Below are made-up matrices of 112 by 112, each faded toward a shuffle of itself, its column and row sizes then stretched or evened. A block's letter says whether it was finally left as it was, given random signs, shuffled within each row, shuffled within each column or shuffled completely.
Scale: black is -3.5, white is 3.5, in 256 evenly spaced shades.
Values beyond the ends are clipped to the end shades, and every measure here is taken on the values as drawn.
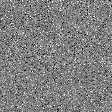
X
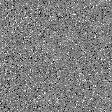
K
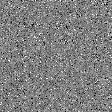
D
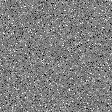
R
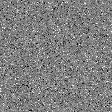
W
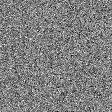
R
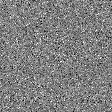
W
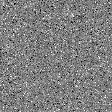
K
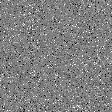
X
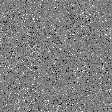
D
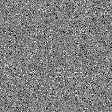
D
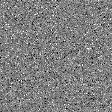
X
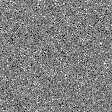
R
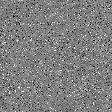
X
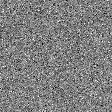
W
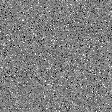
W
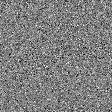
W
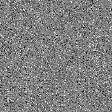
D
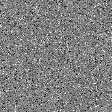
K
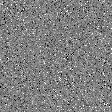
K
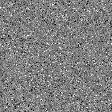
W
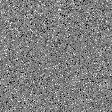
K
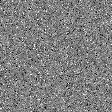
K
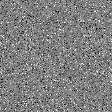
X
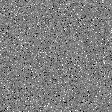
R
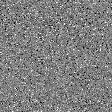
W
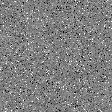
K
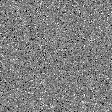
K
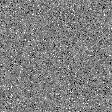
K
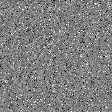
K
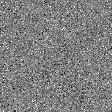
K
